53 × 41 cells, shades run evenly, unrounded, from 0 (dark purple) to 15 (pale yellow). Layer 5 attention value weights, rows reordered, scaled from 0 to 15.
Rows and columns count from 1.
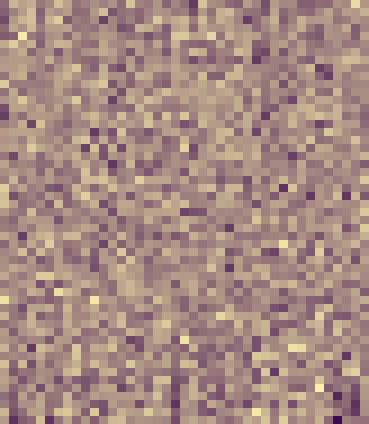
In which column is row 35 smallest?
34
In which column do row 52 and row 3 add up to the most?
7
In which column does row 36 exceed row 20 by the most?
33
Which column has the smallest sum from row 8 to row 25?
30
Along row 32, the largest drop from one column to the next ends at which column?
37
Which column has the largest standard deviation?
29
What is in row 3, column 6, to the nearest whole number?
11
